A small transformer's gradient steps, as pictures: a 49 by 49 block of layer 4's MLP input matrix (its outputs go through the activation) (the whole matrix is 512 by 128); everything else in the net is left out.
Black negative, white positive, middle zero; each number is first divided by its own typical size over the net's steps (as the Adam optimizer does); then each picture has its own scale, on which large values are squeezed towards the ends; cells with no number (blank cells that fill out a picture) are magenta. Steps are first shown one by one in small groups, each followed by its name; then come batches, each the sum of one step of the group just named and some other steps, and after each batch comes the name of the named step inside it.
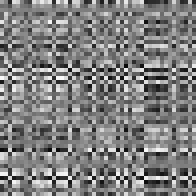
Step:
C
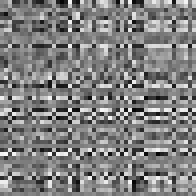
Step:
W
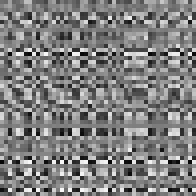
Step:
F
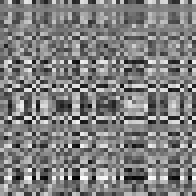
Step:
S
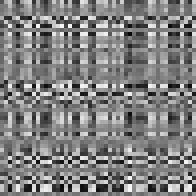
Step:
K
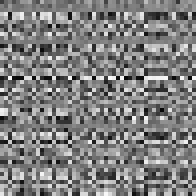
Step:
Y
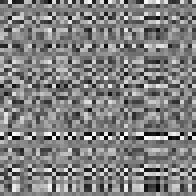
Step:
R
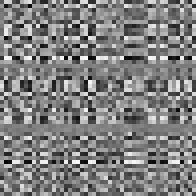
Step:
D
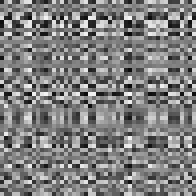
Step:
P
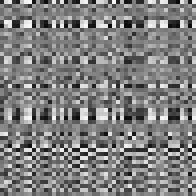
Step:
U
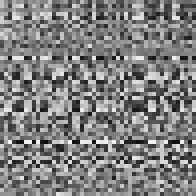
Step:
Y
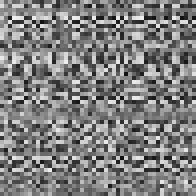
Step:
R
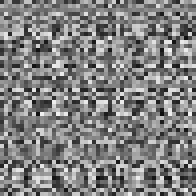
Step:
Y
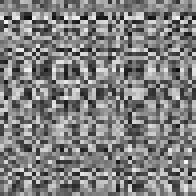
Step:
K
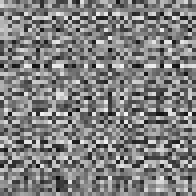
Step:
W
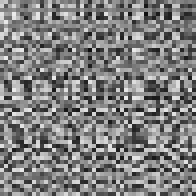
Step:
D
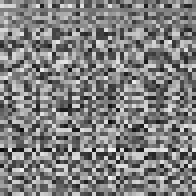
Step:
C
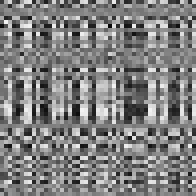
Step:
U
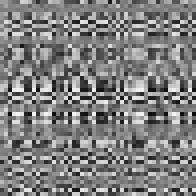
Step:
F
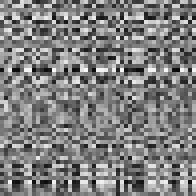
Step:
P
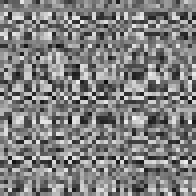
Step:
Y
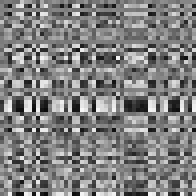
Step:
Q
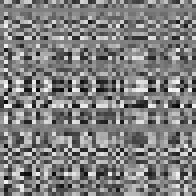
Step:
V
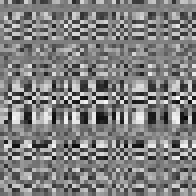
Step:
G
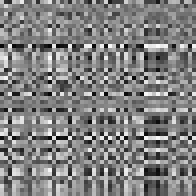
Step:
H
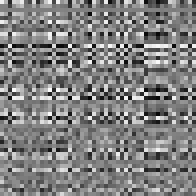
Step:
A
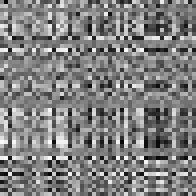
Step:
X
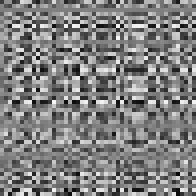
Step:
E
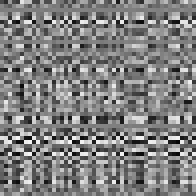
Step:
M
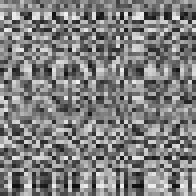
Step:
M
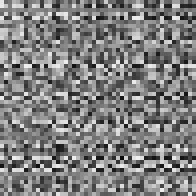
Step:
H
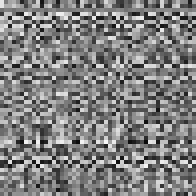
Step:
X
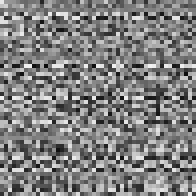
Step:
A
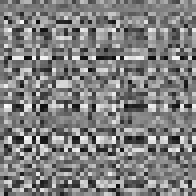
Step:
V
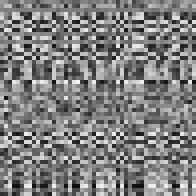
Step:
M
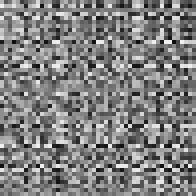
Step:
X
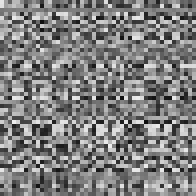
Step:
A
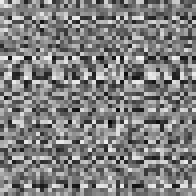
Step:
H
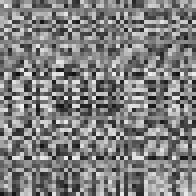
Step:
G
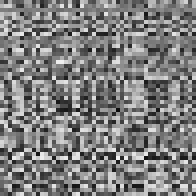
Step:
X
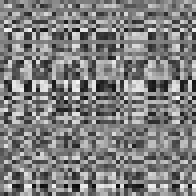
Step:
G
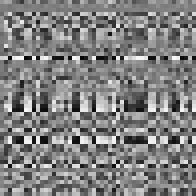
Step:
V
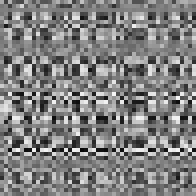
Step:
G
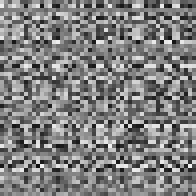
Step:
A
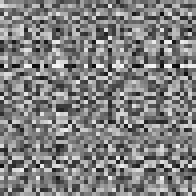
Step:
H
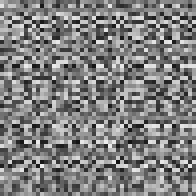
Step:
E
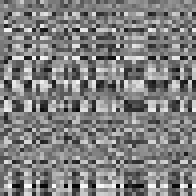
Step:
Q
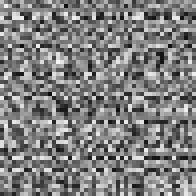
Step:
H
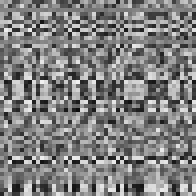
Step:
Q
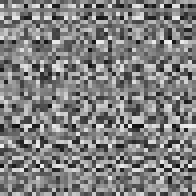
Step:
M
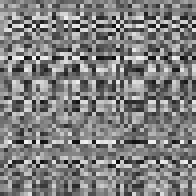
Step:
E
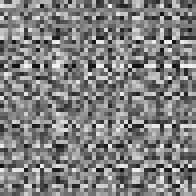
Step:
H
